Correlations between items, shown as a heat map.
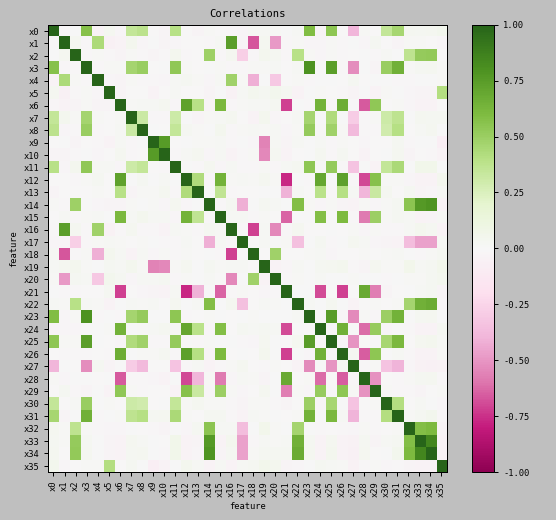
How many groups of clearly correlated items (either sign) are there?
6
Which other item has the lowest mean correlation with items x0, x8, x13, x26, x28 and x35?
x27
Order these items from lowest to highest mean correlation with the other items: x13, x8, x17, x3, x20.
x17, x20, x13, x8, x3
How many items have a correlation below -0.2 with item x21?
7
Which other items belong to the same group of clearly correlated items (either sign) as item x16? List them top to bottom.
x1, x4, x18, x20
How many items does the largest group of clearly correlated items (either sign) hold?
10
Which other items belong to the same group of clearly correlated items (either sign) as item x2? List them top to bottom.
x14, x17, x22, x32, x33, x34
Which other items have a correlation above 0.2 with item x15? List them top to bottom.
x6, x12, x13, x24, x26, x29
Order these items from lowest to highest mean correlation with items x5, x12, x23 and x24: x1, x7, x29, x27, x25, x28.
x28, x27, x1, x7, x25, x29
